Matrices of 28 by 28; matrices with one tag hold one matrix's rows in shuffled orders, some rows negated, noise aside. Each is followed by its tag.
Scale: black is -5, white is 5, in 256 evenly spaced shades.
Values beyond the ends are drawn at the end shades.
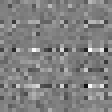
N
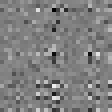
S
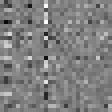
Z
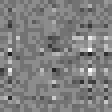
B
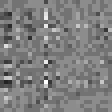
Z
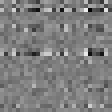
N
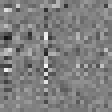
Z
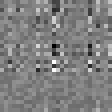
S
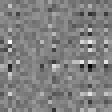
B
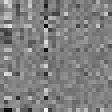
Z
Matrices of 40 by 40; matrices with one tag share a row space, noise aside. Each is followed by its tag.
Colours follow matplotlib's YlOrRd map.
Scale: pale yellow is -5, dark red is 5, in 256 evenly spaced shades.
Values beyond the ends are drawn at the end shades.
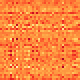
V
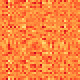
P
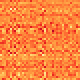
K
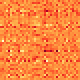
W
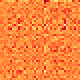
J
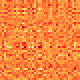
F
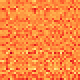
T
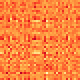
W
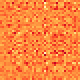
J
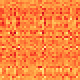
K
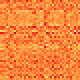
T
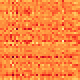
V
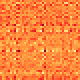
K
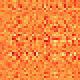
J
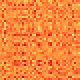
F
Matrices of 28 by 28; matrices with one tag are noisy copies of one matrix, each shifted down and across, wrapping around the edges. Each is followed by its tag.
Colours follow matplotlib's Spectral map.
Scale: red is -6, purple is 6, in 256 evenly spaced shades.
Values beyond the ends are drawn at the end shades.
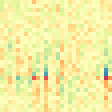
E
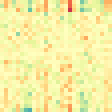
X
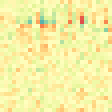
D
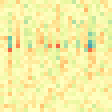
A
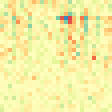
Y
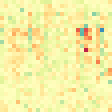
Y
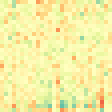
D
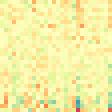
A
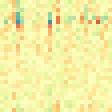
A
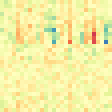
X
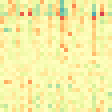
A
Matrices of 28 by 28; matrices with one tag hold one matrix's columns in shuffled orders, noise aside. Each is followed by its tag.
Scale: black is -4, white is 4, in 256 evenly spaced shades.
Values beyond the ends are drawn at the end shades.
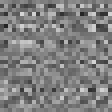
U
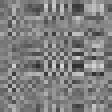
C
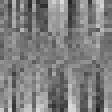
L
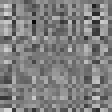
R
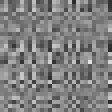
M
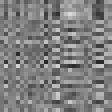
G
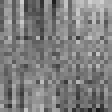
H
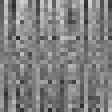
H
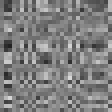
M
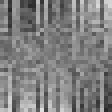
L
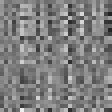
R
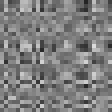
M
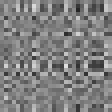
C
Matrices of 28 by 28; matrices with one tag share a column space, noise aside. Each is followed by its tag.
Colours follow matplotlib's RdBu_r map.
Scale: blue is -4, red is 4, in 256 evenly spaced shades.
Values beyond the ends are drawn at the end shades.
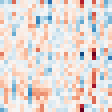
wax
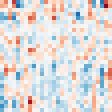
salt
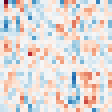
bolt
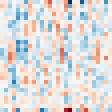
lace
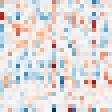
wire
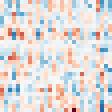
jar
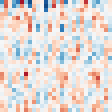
bolt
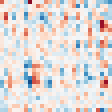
wire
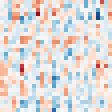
salt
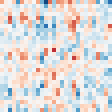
wax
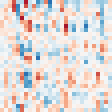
bolt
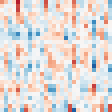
jar
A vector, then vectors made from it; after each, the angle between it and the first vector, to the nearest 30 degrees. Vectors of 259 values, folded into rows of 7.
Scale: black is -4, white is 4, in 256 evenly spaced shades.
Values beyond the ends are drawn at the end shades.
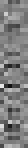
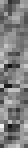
30 degrees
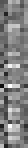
150 degrees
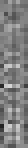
150 degrees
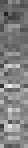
150 degrees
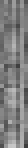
60 degrees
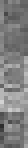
120 degrees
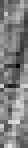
60 degrees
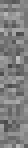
60 degrees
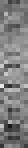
30 degrees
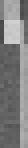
90 degrees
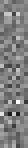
60 degrees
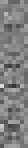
30 degrees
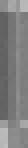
90 degrees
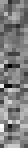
30 degrees
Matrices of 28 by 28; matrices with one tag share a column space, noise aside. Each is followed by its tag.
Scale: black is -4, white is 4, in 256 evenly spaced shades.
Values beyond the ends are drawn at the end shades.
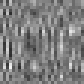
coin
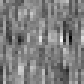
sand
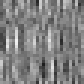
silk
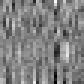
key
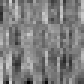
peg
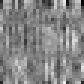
silk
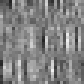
silk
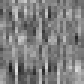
sand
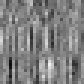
silk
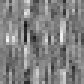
sand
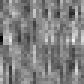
sand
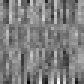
peg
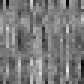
silk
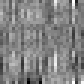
peg
